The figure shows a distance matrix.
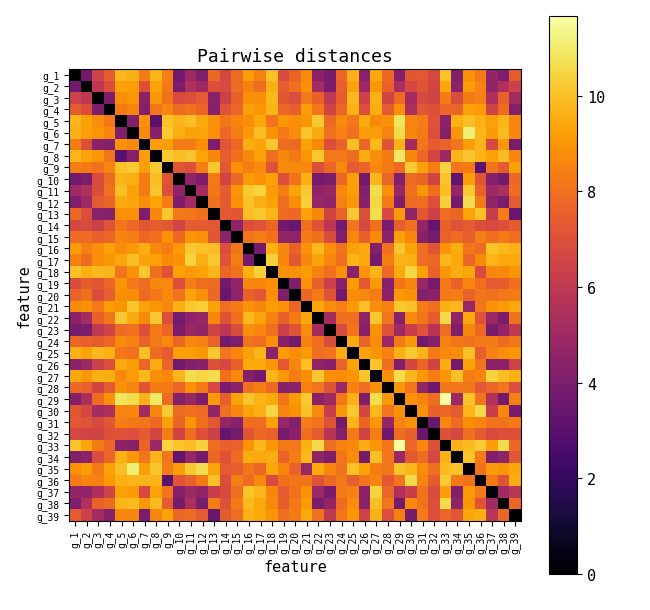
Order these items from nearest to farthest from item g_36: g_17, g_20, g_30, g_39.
g_20, g_17, g_39, g_30
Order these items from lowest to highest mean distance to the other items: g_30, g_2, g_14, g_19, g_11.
g_14, g_2, g_19, g_11, g_30
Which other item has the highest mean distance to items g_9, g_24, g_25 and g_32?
g_30
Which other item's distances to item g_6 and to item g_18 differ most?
g_33
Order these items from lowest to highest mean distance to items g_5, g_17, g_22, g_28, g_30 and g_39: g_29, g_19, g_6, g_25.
g_19, g_6, g_29, g_25
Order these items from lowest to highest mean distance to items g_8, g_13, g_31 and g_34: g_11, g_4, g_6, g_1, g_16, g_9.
g_4, g_1, g_6, g_11, g_16, g_9
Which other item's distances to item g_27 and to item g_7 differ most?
g_13
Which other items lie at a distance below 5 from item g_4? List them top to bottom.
g_3, g_7, g_13, g_39
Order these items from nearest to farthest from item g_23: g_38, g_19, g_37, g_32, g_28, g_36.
g_37, g_38, g_32, g_19, g_28, g_36
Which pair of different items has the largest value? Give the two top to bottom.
g_29, g_33
